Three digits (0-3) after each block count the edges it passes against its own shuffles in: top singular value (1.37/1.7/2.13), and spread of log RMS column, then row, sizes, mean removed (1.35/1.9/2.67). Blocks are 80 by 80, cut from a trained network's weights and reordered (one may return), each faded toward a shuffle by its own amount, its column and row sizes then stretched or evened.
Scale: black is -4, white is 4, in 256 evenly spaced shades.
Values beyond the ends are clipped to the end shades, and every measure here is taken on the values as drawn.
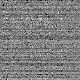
3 2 0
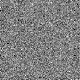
1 1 1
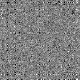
2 2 2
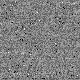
0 0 1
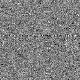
2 0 1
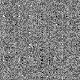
2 1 1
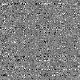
2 2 2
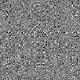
2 2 1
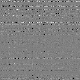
1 1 3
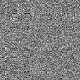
3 1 1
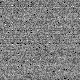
1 1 0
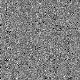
0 2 1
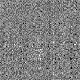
2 1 2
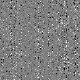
0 3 0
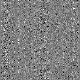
0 3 1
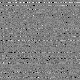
1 0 3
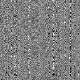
2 3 0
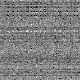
3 2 1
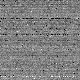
3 1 2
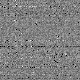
1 1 2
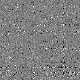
1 1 2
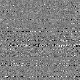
1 1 3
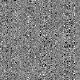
1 3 0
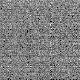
2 2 0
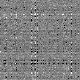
3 3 1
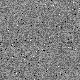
0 1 0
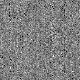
1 2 0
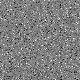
0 0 0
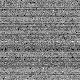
3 1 1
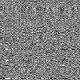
3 0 2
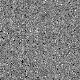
0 2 0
